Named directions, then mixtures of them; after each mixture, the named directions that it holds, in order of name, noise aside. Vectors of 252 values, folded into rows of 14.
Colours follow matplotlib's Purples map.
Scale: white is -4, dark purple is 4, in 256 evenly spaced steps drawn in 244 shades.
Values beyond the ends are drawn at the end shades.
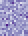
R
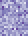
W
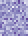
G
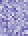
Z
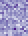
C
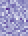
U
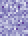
C, W.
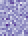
R.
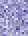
W, Z.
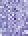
G, Z.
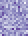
G, W.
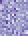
R, Z.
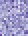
G, R.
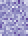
G.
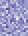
U.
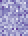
W.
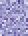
G, U.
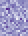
U.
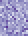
U, Z.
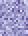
G.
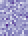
R.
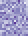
G, R.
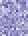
W.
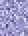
R, U.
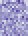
G, W.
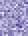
C, G.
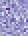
U.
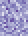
U, W.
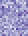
W.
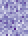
C, W.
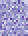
G.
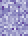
W.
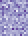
C, W.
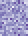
G.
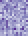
C, Z.
